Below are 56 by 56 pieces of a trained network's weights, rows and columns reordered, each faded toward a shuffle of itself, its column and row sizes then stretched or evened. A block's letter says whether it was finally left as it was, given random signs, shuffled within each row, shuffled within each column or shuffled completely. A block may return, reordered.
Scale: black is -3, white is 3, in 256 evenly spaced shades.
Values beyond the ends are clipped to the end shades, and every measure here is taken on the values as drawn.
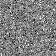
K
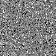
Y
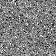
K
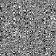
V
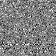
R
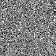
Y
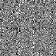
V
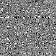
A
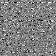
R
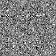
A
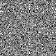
A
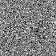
R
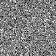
Y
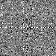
A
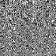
V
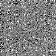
A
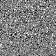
R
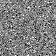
K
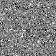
R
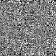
V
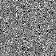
Y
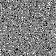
K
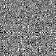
V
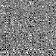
V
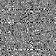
V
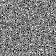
K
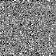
A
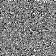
R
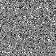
R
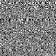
V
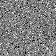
K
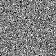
K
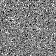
K
